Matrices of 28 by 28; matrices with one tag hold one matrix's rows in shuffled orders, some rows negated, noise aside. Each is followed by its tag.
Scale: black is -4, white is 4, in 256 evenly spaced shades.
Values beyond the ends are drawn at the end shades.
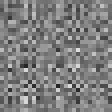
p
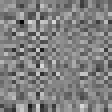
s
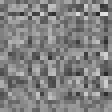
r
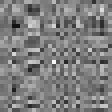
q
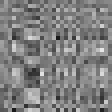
q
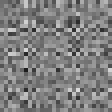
p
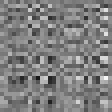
r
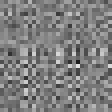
p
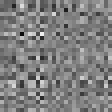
s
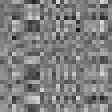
q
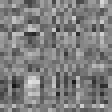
q
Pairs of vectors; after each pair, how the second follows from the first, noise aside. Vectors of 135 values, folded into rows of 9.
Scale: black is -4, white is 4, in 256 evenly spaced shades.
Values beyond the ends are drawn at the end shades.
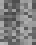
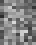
wrapped around.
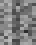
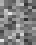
reversed, negated.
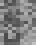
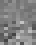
wrapped around, negated, partly zeroed.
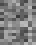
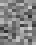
sign-scrambled.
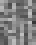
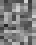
wrapped around.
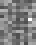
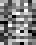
wrapped around, negated, scaled up.
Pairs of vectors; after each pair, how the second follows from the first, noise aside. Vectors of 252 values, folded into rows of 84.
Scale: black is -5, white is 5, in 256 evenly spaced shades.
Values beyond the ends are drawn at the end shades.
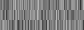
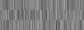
wrapped around, shrunk.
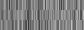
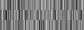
wrapped around.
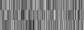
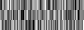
scaled up.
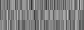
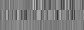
wrapped around, partly zeroed.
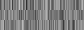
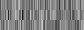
wrapped around.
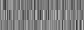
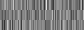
wrapped around.
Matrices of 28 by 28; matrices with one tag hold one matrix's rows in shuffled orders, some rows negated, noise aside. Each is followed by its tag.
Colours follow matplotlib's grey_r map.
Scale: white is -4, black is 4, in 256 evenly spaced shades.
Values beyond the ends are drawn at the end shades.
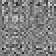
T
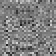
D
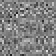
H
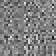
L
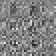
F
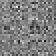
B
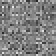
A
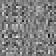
T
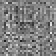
D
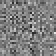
F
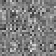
F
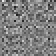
T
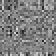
H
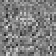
D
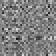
T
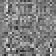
D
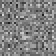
H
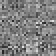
A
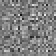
B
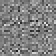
B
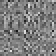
L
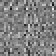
L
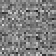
A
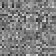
A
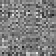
A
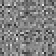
H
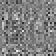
T
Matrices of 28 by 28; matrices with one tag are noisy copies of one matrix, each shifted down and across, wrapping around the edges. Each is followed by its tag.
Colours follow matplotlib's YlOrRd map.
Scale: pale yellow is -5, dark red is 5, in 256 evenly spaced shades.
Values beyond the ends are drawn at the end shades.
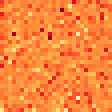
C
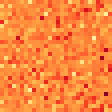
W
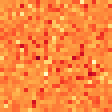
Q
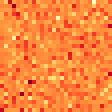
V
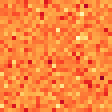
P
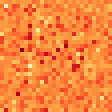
Q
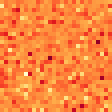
W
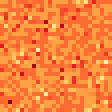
C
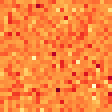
W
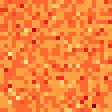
C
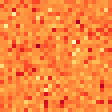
W
